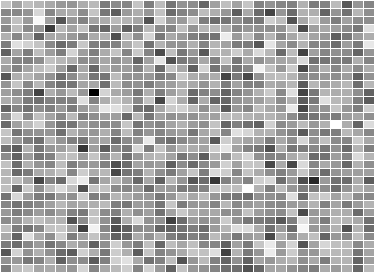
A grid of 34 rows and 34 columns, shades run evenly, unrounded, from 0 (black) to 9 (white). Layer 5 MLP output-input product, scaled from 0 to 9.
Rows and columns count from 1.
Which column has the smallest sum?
28
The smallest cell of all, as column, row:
9, 12
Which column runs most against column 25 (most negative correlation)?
6
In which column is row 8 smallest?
16
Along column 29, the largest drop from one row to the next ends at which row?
23
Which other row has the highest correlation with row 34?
10
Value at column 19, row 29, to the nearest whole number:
4
